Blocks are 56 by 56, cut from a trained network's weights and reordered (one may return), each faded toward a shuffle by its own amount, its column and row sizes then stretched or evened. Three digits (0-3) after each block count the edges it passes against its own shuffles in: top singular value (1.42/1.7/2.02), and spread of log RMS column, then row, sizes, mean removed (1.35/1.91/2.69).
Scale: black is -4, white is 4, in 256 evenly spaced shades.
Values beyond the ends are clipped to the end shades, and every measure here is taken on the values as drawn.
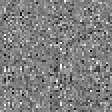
2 2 0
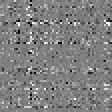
2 2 3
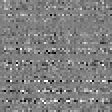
0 1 3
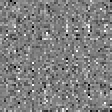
2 2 1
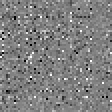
1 2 1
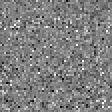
0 0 1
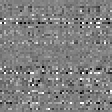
2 1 3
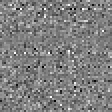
0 1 2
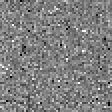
0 1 0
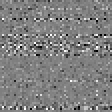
3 1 3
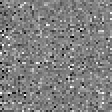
1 2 1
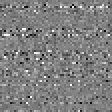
0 0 3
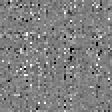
1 2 1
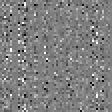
2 3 0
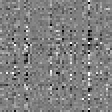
3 3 2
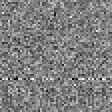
3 0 1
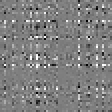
3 3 3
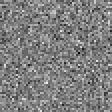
0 0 0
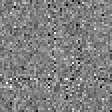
1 2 1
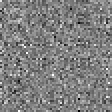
2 1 1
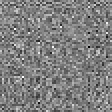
3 2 0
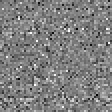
1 0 1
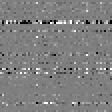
3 1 3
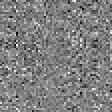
2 2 0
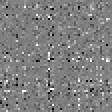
0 2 2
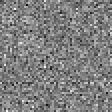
2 0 0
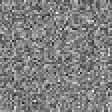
2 0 0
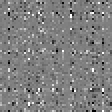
2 3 2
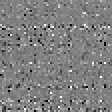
1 2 2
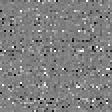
0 1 2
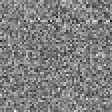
2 0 0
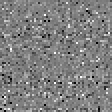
1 1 1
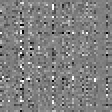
0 3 2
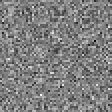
2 0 0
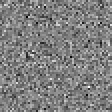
0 0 2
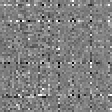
1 2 2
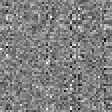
3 2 0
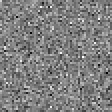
0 2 0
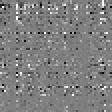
2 2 3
